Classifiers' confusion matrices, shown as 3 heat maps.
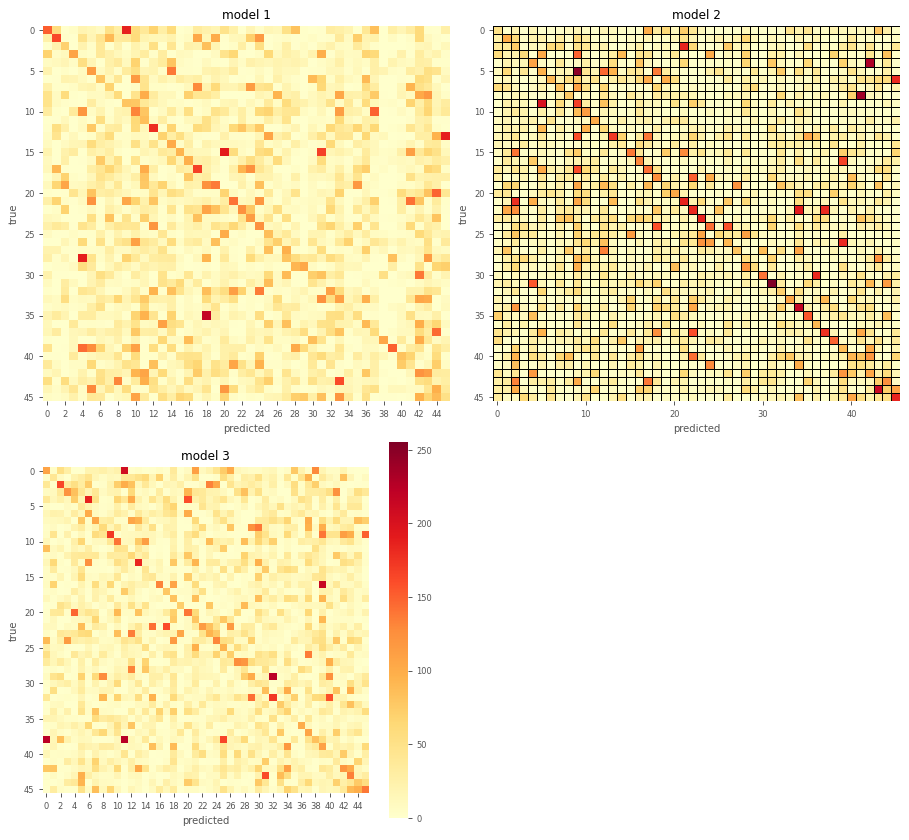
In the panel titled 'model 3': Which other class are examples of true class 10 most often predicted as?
14
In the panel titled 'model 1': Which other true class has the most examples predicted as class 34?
26
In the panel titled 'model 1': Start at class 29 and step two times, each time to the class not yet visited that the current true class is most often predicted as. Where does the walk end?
4
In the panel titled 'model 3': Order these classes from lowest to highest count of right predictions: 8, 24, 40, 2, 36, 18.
40, 8, 18, 36, 24, 2
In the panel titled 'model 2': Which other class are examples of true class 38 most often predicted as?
14
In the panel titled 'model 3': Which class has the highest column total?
39
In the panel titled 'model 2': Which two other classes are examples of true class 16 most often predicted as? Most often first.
39, 4
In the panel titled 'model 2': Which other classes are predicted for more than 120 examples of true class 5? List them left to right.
9, 12, 18
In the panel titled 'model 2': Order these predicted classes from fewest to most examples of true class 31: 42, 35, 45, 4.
45, 35, 42, 4
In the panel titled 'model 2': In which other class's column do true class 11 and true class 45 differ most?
40
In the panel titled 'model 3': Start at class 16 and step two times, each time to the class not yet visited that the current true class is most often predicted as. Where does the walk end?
34
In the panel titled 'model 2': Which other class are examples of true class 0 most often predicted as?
17
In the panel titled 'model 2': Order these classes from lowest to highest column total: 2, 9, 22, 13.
13, 22, 2, 9
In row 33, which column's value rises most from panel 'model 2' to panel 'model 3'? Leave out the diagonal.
43
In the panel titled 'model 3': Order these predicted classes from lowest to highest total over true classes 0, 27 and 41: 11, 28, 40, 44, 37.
37, 44, 40, 28, 11
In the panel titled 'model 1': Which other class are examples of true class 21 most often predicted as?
41
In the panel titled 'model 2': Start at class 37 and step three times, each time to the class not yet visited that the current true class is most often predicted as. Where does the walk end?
2
